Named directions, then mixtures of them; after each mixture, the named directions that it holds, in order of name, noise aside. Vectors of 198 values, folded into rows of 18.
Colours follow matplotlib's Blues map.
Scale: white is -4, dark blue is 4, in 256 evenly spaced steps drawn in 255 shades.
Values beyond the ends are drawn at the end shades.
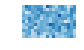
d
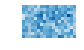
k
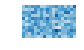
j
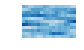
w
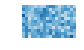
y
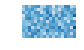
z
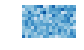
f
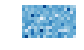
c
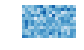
c, f, y.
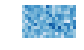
d, z.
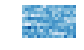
c, w, z.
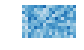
y.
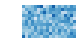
f.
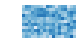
d, w, y.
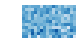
c, j, y.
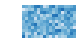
f, j.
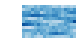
w.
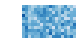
y.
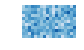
j, z.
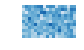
d, f.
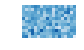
c, j.
